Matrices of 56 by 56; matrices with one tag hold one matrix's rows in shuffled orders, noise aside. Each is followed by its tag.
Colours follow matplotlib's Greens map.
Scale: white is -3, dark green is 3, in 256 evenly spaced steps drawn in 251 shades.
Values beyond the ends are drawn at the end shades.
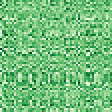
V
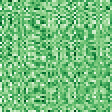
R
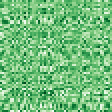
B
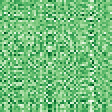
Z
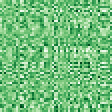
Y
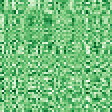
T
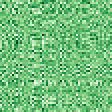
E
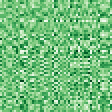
Y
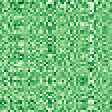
Z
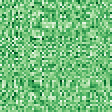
E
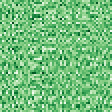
E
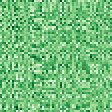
E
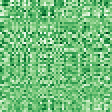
B
